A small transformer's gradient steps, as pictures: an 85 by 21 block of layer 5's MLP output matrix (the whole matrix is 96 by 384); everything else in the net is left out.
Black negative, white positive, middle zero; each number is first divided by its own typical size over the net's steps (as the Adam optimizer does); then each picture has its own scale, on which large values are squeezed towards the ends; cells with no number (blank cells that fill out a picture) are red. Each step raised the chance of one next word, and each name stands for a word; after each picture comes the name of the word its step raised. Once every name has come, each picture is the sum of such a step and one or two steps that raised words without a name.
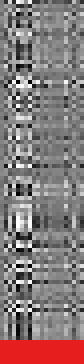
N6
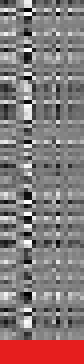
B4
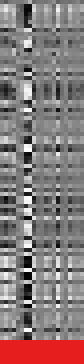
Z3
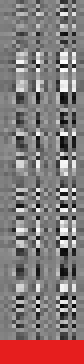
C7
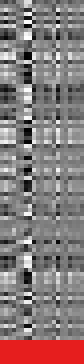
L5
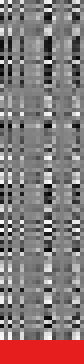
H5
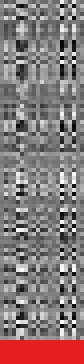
H5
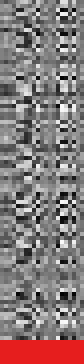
B4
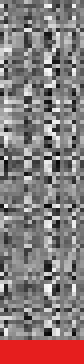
C7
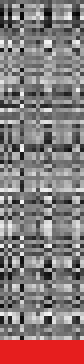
Z3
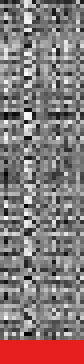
H5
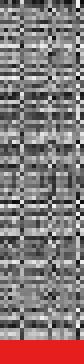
B4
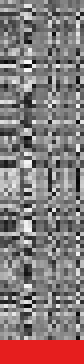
C7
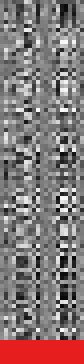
Z3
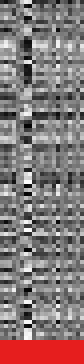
H5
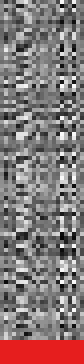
N6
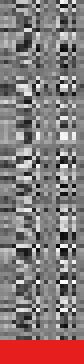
N6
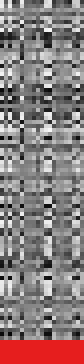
L5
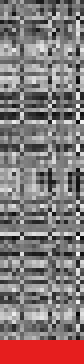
H5
